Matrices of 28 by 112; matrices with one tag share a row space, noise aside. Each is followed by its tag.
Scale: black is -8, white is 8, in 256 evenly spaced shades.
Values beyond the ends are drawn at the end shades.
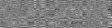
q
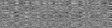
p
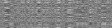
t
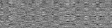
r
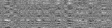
t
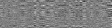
q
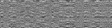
r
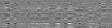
t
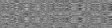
p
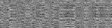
r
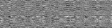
r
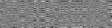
q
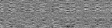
r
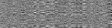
q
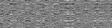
r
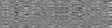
p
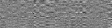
q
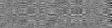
q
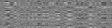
t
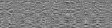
r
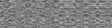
r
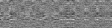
r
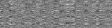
r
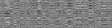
t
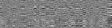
q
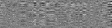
q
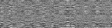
r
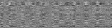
r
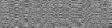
p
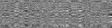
p
